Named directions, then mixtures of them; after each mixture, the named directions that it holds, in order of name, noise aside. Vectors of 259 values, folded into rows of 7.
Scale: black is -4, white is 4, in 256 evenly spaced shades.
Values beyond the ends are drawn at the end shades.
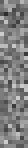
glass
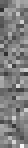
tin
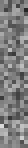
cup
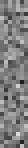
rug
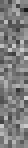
cup, glass, tin.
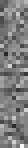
tin.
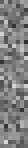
cup, glass.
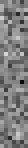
rug, tin.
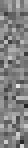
glass, rug, tin.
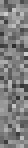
glass.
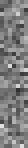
cup, tin.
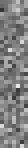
cup, rug, tin.
